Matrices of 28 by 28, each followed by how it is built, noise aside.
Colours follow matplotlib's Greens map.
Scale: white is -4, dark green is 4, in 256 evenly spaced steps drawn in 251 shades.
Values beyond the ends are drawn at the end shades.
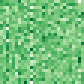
uneven columns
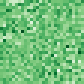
block diagonal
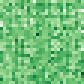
blocks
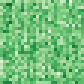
blocks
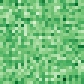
blocks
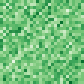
Hankel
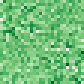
block diagonal
